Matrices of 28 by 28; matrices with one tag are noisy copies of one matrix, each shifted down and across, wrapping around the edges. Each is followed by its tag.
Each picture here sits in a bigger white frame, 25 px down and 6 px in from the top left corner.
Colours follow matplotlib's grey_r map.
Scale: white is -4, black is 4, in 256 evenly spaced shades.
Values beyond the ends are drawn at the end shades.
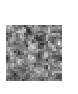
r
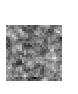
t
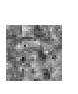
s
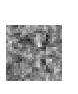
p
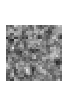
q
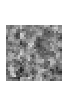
p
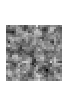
r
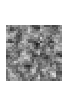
q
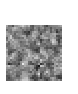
q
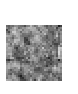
s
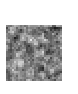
t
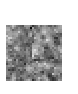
s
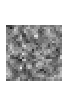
q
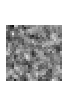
q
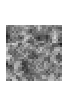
p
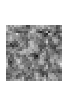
q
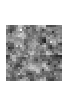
t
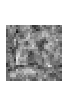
s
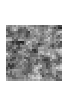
t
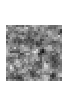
r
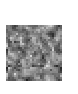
q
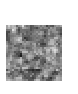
t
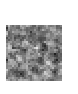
r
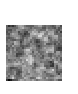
t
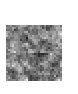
t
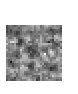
r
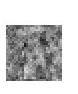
s
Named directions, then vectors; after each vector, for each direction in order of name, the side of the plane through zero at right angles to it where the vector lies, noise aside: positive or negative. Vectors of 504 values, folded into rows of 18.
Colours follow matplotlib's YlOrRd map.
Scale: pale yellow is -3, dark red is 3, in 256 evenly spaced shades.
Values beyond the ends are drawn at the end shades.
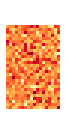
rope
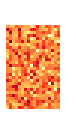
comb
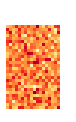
positive, positive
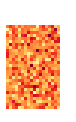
negative, negative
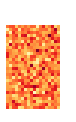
negative, negative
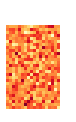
positive, negative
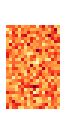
negative, negative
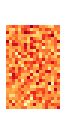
negative, positive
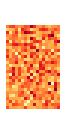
negative, positive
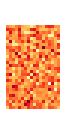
positive, negative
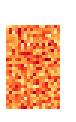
positive, positive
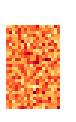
positive, positive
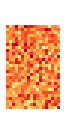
negative, positive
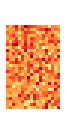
negative, positive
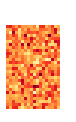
negative, negative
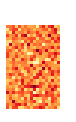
negative, negative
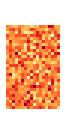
positive, negative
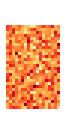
positive, negative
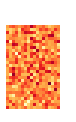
negative, positive
